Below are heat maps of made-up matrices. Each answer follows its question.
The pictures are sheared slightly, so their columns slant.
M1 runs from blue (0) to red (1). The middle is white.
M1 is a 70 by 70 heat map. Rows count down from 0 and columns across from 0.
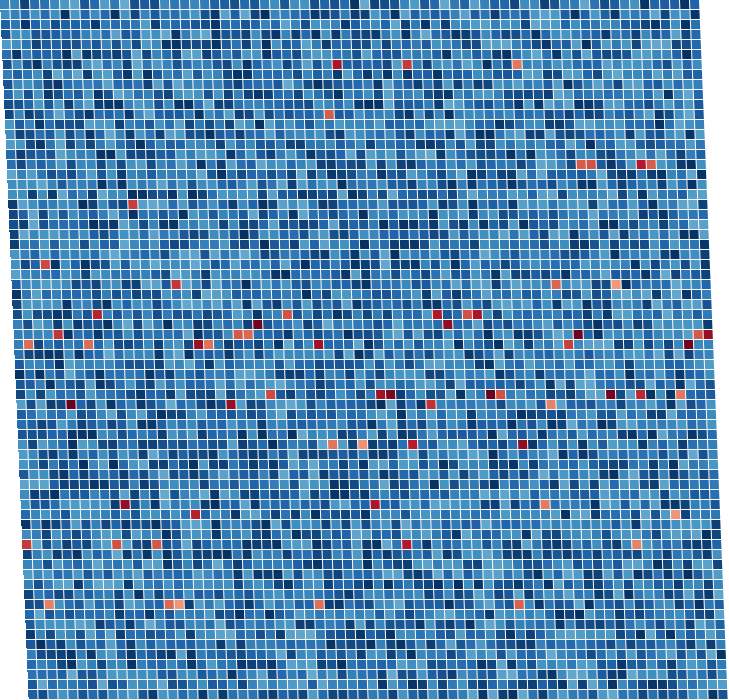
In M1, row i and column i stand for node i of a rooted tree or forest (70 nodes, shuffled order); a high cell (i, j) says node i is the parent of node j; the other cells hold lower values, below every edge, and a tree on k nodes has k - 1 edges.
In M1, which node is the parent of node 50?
44
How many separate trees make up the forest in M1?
6
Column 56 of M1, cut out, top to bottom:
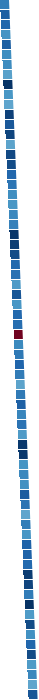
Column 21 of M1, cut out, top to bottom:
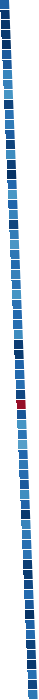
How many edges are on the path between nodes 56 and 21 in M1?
4
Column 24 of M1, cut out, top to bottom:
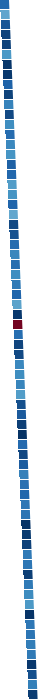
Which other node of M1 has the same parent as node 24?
43
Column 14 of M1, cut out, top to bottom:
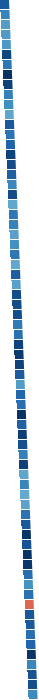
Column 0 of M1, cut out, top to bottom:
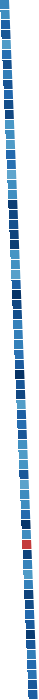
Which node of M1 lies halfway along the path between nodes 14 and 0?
28
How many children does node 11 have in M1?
1
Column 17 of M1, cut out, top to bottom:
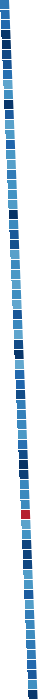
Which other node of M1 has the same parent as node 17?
65
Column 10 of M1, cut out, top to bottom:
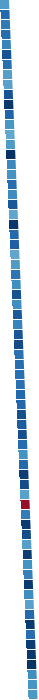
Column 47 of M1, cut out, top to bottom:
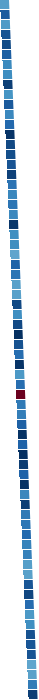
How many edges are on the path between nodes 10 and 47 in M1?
4
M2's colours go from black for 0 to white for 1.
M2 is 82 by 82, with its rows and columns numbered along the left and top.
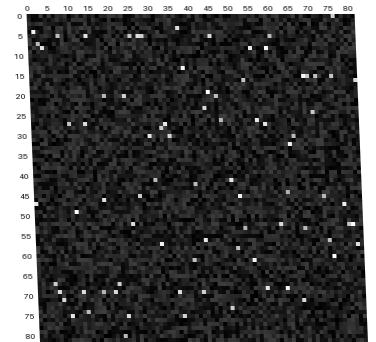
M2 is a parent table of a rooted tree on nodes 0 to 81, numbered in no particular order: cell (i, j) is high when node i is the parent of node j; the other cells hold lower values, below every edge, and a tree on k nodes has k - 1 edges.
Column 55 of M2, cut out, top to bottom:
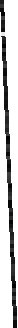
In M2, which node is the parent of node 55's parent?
75
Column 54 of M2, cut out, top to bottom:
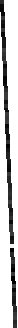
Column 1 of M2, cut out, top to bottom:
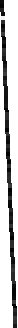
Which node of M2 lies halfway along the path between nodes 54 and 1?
53
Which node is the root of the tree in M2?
15
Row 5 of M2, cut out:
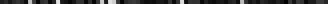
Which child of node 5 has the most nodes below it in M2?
45
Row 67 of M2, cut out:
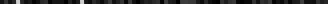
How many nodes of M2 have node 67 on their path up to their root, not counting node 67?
8
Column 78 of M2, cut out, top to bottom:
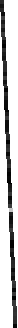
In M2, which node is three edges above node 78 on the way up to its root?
16
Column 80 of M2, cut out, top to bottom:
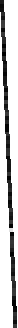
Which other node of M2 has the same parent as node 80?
31
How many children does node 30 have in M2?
3
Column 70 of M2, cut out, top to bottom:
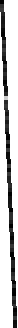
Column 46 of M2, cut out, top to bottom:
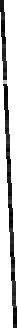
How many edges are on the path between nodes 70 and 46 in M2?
6
